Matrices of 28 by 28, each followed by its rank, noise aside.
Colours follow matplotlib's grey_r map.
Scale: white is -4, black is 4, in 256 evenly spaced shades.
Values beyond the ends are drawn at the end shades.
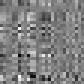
two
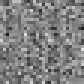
eight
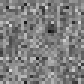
six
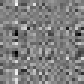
three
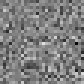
six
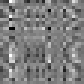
two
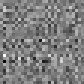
four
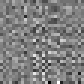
four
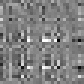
three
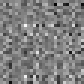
four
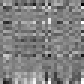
two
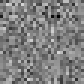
eight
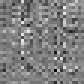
four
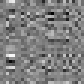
three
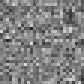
six
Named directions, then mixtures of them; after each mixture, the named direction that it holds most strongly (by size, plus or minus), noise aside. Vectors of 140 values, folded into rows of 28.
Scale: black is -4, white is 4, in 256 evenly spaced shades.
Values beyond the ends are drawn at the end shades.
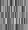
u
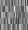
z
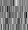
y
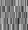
z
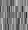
y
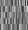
z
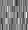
y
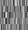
z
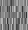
y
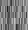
u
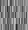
u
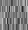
z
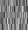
z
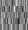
z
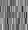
y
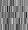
y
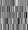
y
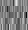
y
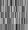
u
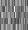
z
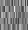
z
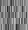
u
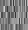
z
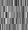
y
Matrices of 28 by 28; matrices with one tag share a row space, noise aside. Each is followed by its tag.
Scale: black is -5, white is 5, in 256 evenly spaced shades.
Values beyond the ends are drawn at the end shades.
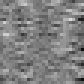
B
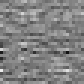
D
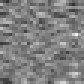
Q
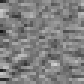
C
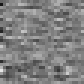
D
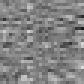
B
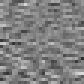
C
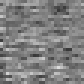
D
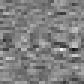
Q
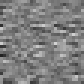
Q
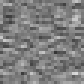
Q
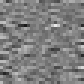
C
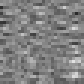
Q
